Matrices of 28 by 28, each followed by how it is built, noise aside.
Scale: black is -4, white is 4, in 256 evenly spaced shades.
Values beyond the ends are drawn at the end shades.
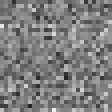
blocks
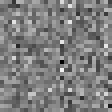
uneven columns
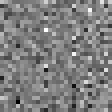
uneven columns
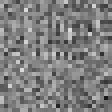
blocks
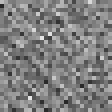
Toeplitz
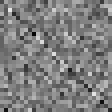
diagonal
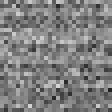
blocks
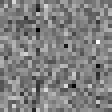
uneven columns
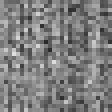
blocks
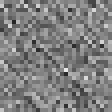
Toeplitz
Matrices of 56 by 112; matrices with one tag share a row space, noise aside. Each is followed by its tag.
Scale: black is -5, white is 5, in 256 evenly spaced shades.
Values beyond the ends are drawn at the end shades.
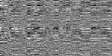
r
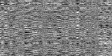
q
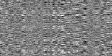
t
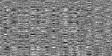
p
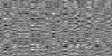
p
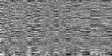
r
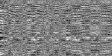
r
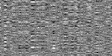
p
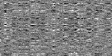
p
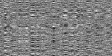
p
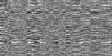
r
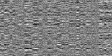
q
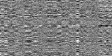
q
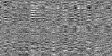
p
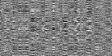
p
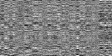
q
